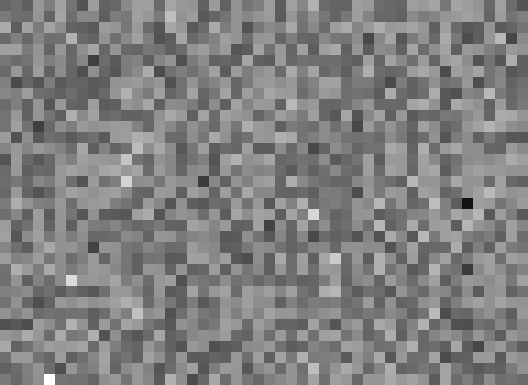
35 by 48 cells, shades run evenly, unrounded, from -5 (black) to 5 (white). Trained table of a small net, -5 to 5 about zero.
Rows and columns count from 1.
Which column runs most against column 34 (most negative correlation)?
30
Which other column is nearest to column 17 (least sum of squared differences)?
22
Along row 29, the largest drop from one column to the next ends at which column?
41
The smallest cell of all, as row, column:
19, 43
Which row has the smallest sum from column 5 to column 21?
6
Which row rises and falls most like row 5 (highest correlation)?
24
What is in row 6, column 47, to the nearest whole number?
2
